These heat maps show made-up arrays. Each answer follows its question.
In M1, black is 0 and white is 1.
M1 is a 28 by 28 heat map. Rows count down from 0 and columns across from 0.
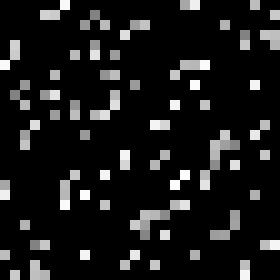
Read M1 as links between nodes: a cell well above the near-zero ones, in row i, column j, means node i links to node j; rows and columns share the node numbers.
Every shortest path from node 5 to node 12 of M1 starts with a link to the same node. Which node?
node 1
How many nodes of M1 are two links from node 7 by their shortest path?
5
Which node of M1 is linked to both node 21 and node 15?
node 16
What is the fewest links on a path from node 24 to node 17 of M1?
5
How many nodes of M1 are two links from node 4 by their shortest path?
4
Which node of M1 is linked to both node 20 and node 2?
node 10
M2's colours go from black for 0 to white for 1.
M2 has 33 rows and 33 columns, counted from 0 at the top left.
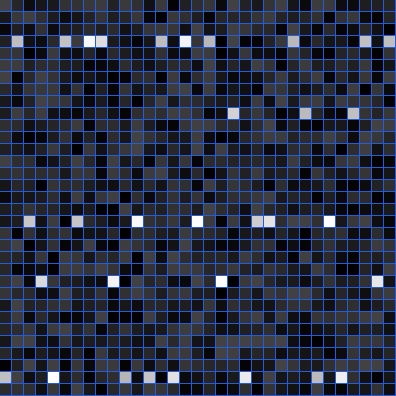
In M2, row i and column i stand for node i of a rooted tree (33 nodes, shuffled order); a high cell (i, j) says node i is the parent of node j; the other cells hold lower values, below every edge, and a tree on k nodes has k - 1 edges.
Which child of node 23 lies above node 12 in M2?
31
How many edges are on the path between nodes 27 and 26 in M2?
4
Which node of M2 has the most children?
3
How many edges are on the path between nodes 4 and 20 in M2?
2
